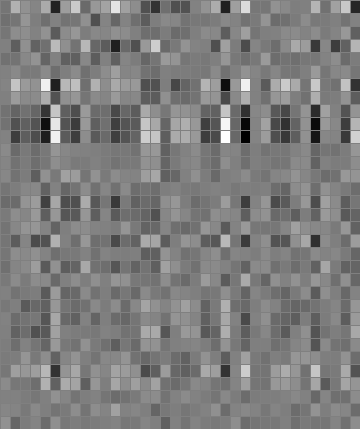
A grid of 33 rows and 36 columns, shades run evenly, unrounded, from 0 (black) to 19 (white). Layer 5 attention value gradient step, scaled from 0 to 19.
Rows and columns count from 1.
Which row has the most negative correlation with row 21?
30
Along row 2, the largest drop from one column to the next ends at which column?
10
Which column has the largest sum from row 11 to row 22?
6
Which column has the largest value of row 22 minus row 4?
12
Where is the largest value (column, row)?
23, 11
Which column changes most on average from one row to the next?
25
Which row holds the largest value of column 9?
4
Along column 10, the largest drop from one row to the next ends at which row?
2
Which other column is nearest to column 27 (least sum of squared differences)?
18
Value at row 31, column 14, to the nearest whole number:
9
